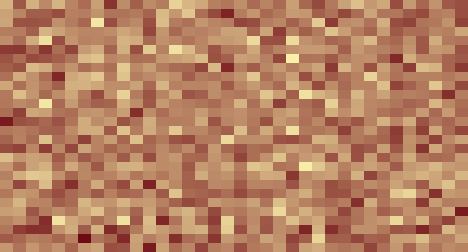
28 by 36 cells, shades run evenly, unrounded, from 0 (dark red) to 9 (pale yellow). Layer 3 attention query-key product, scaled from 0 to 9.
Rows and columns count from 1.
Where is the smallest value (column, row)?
7, 27
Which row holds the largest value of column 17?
8
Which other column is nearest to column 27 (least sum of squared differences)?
17
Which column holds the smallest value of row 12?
22
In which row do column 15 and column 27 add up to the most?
1
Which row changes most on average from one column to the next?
25
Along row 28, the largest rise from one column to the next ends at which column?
13
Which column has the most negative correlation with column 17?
15
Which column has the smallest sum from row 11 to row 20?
31
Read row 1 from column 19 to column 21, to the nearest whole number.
5 4 5
